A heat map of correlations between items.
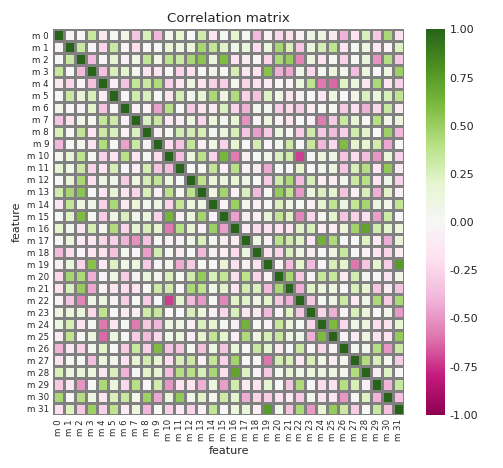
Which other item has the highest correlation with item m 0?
m 30
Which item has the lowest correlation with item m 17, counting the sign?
m 7
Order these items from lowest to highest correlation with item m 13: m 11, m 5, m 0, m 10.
m 11, m 5, m 0, m 10
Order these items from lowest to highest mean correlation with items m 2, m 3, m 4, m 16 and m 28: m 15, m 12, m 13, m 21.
m 15, m 21, m 13, m 12
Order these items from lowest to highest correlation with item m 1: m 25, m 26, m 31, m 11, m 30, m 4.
m 4, m 26, m 30, m 11, m 31, m 25
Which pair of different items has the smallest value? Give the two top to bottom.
m 10, m 22
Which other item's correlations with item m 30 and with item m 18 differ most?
m 8
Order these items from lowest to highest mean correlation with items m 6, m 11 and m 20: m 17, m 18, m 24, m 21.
m 18, m 17, m 21, m 24
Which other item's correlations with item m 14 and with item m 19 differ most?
m 27
